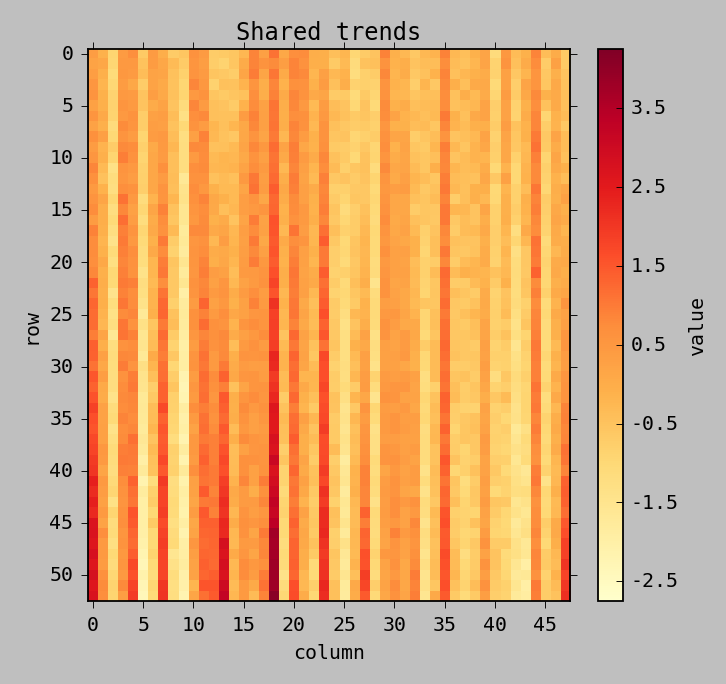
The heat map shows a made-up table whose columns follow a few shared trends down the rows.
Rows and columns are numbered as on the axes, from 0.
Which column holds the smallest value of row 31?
9
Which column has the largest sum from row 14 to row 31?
18
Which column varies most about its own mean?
13
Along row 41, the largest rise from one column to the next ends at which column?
7
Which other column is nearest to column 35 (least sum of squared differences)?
20
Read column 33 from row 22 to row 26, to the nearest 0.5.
-1 -1 -0.5 -1 -1
